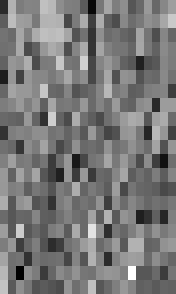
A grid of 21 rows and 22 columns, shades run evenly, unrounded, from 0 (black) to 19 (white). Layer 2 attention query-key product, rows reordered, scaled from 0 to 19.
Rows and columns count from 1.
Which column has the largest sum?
17
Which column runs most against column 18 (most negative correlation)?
14
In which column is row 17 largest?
12
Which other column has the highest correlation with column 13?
8
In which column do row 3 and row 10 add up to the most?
6
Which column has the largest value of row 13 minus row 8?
20
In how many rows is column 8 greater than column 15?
9
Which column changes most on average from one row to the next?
3
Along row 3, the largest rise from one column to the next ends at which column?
13
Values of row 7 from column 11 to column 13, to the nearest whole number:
7 8 10
